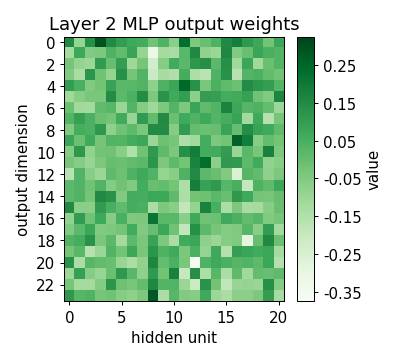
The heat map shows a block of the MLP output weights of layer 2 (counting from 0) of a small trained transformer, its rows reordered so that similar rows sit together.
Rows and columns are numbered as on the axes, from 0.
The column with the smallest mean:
20
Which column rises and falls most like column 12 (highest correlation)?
1
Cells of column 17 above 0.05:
8
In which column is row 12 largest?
12
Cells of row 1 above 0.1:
2
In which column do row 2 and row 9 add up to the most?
17
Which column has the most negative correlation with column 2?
10
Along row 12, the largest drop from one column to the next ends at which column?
16
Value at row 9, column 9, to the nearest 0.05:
0
